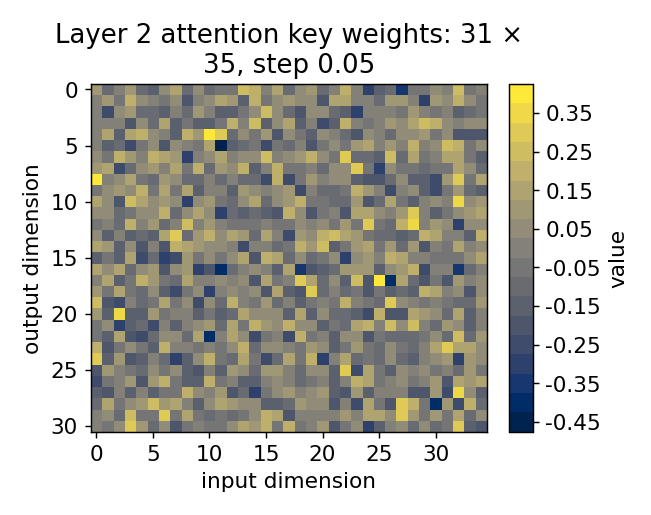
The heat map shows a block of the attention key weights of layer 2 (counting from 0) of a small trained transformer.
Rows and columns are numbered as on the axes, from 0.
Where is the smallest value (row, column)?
5, 11
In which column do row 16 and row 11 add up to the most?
28
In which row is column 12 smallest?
27
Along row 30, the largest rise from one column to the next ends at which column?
32
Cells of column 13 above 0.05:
9
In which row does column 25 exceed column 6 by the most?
17
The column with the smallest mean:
21
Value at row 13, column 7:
0.3
